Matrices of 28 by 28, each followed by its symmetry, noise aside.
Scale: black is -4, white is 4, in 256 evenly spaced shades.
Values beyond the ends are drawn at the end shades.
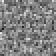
mirrored left to right.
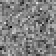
no symmetry.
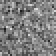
antisymmetric.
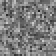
symmetric across the other diagonal.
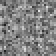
mirrored top to bottom.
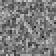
same after a half turn.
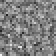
symmetric across the other diagonal.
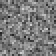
same after a half turn.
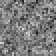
symmetric across the other diagonal.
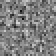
antisymmetric.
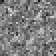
symmetric.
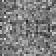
mirrored top to bottom.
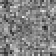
mirrored top to bottom.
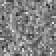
same after a half turn.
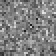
symmetric across the other diagonal.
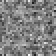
mirrored top to bottom.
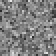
antisymmetric.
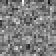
mirrored left to right.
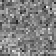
no symmetry.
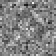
symmetric across the other diagonal.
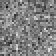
symmetric.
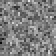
no symmetry.
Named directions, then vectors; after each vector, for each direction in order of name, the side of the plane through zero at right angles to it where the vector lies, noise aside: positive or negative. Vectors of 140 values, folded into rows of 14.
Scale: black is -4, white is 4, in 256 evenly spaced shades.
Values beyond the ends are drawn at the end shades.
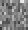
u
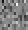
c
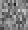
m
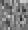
positive, negative, positive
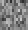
negative, positive, negative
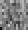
negative, positive, positive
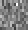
positive, positive, positive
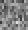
positive, negative, negative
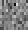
positive, positive, positive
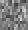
negative, positive, negative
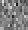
negative, negative, negative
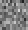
positive, positive, negative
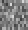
positive, negative, positive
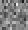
positive, positive, negative
